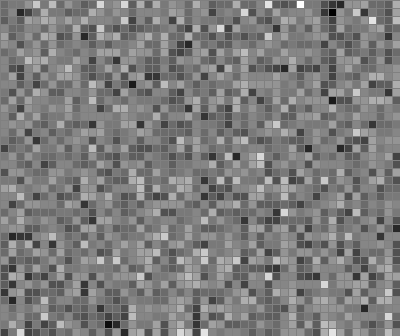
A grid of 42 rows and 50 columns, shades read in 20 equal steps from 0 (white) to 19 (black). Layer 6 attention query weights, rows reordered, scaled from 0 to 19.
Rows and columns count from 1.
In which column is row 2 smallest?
31
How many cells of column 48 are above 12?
3
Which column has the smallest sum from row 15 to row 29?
36
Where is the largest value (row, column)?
2, 42
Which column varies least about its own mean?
10
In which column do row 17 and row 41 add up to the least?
45
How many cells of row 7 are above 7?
36
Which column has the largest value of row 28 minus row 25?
12
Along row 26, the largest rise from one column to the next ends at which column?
11
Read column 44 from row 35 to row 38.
8 8 13 7
